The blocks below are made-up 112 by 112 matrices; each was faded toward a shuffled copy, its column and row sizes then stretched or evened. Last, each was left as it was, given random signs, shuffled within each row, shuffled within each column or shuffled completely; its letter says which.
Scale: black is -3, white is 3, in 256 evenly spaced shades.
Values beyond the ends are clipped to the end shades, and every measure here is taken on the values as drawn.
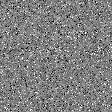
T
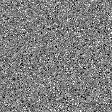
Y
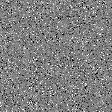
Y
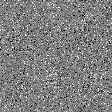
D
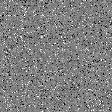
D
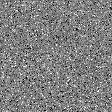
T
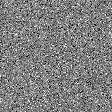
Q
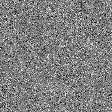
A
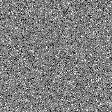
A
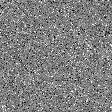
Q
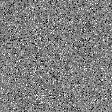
Y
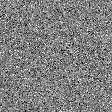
Q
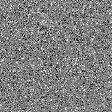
D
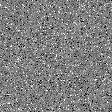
T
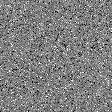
Q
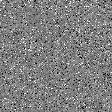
Y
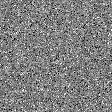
Q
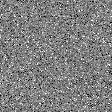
T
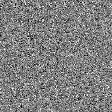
D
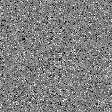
D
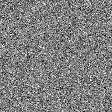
A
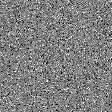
A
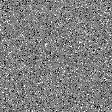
A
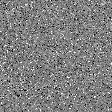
T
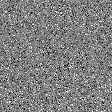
T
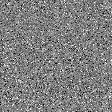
T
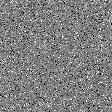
Q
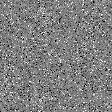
A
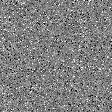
T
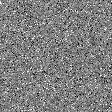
Q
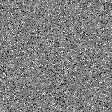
Q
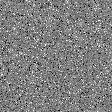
Q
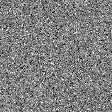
A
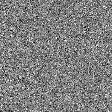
A
